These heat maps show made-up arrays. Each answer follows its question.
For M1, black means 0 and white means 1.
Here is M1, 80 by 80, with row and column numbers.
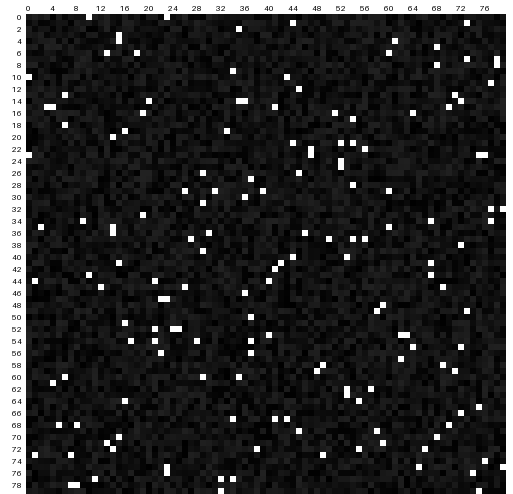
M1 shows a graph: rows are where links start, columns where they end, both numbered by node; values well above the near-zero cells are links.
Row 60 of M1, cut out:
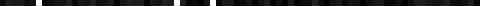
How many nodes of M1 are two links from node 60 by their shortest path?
7
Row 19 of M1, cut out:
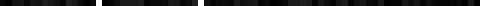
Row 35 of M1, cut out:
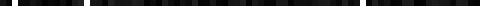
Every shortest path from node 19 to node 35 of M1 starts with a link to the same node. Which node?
node 16
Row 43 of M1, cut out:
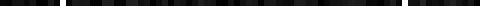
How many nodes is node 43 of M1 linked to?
2
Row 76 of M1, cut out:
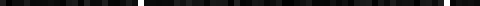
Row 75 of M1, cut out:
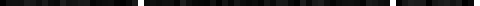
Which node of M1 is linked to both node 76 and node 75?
node 23
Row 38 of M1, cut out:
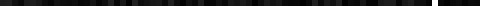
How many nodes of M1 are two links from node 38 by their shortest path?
3
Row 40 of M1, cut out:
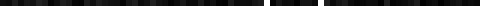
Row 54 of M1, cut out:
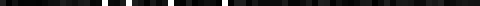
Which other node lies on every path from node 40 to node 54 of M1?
node 44
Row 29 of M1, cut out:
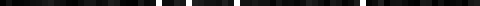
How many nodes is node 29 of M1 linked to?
4
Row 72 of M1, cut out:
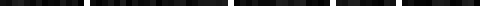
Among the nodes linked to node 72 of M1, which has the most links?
node 14
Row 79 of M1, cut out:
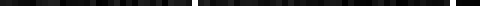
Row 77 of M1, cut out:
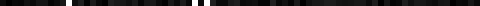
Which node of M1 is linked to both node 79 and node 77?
node 32
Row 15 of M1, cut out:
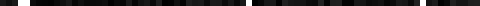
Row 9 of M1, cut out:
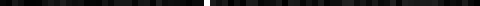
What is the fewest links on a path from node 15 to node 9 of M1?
4
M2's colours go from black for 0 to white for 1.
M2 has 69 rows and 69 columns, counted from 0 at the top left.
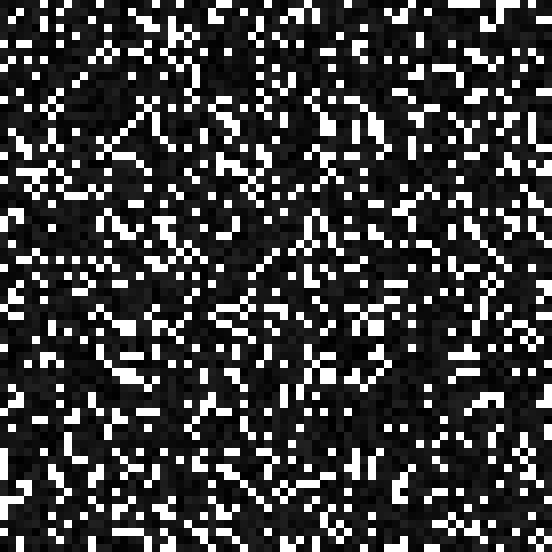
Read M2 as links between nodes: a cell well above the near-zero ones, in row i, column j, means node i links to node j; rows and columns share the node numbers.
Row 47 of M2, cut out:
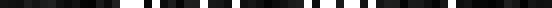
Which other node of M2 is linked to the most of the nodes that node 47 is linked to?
node 44
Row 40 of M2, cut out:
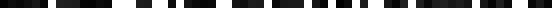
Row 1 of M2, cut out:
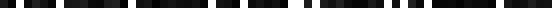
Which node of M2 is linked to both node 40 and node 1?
node 16
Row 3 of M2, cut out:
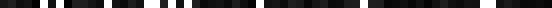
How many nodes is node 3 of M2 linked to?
11
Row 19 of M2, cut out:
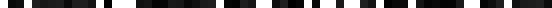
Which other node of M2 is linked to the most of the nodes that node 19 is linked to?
node 33
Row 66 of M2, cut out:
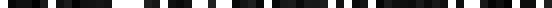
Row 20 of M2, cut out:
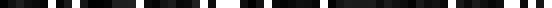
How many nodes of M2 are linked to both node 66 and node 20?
8
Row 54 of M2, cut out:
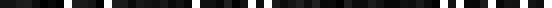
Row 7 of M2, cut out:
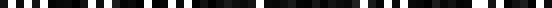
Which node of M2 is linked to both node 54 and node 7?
node 13
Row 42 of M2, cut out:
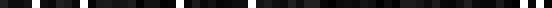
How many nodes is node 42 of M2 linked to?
6
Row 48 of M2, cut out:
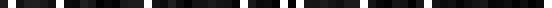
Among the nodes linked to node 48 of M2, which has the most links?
node 68
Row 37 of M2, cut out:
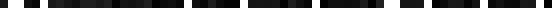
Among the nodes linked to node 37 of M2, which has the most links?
node 2
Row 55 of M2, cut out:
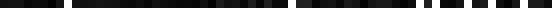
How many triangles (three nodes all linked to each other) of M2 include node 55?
8
